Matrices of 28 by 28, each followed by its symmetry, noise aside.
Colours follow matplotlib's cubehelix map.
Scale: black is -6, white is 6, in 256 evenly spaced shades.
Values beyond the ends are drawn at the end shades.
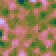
antisymmetric.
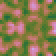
mirrored top to bottom.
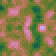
mirrored top to bottom.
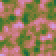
antisymmetric.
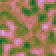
antisymmetric.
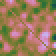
no symmetry.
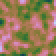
antisymmetric.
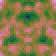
mirrored left to right.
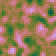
antisymmetric.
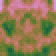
mirrored left to right.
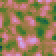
antisymmetric.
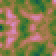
mirrored top to bottom.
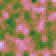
no symmetry.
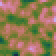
no symmetry.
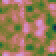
mirrored top to bottom.
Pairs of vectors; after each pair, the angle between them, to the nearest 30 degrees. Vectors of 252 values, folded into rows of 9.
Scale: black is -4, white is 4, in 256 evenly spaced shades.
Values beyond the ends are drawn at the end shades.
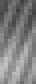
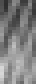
30 degrees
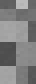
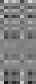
90 degrees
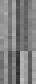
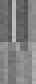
60 degrees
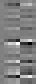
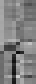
120 degrees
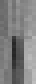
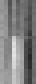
150 degrees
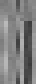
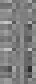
60 degrees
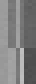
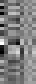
120 degrees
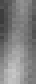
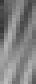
60 degrees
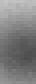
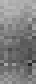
30 degrees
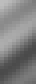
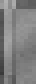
60 degrees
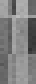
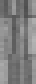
150 degrees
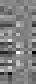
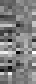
150 degrees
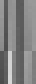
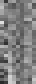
60 degrees
